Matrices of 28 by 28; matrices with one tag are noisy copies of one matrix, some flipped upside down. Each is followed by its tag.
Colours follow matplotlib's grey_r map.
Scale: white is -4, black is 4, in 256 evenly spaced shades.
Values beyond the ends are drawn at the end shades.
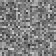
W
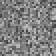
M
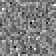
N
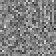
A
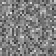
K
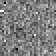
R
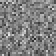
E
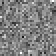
W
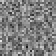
E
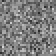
N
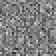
K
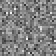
K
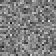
W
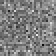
R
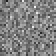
K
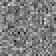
A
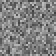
N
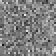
R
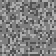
N
